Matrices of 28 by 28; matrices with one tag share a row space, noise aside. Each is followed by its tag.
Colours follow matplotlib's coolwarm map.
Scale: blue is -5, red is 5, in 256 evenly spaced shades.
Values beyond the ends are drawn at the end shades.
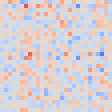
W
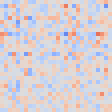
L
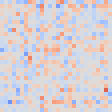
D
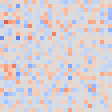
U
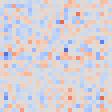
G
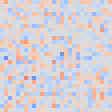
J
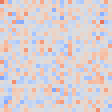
J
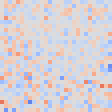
U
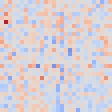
J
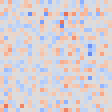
G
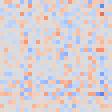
W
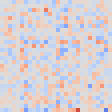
W
